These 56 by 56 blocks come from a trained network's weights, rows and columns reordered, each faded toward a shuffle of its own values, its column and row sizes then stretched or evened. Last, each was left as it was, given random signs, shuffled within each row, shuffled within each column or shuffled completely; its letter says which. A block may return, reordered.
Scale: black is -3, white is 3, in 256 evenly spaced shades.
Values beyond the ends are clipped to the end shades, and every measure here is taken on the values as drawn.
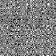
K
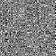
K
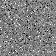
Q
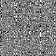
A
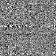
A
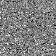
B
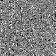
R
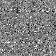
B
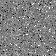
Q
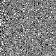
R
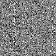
R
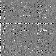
K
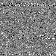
B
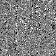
R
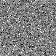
Q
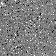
Q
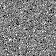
Q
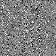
R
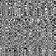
K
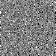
R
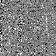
R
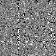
A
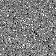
Q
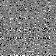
A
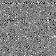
B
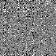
A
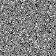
R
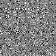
A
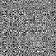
K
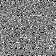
B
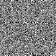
A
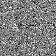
B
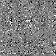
A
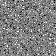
Q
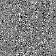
R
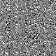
A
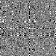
K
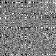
K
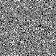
B
